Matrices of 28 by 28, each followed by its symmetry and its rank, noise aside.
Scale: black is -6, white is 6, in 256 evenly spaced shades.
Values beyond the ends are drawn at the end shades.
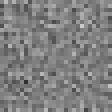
antisymmetric, rank six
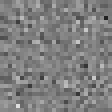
antisymmetric, rank eight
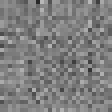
no symmetry, rank six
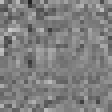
no symmetry, rank six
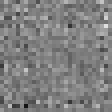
antisymmetric, rank four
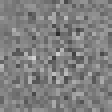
antisymmetric, rank six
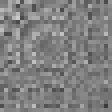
symmetric, rank four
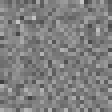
antisymmetric, rank six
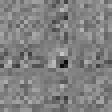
symmetric, rank four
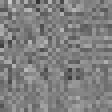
no symmetry, rank four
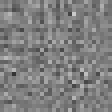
antisymmetric, rank six
